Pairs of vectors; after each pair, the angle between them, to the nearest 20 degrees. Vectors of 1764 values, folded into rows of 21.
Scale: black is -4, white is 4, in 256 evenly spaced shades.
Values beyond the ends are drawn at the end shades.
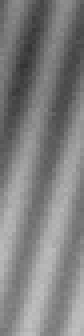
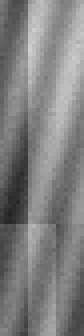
140 degrees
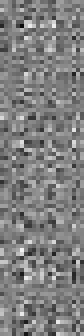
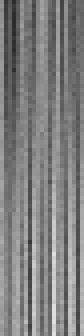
100 degrees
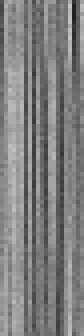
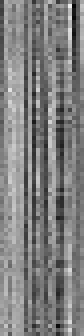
20 degrees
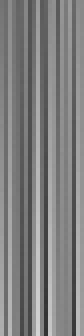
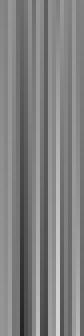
60 degrees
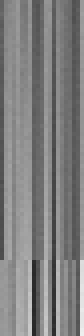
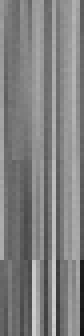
160 degrees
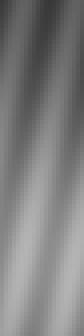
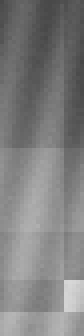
20 degrees
